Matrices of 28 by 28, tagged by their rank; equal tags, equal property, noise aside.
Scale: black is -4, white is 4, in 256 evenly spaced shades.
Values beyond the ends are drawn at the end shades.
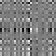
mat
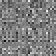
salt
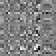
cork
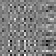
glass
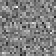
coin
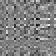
cork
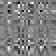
glass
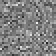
coin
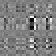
glass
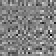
cork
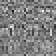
salt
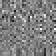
salt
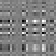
mat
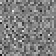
coin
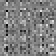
cork
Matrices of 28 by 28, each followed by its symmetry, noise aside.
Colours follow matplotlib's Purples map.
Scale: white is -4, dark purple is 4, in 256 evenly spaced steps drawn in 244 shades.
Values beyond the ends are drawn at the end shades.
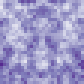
mirrored left to right.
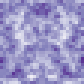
mirrored left to right.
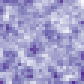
symmetric across the other diagonal.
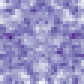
mirrored left to right.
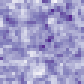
no symmetry.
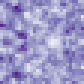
mirrored top to bottom.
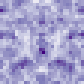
mirrored left to right.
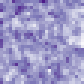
no symmetry.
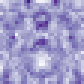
mirrored left to right.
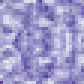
mirrored top to bottom.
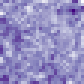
symmetric across the other diagonal.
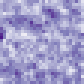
no symmetry.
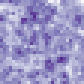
no symmetry.
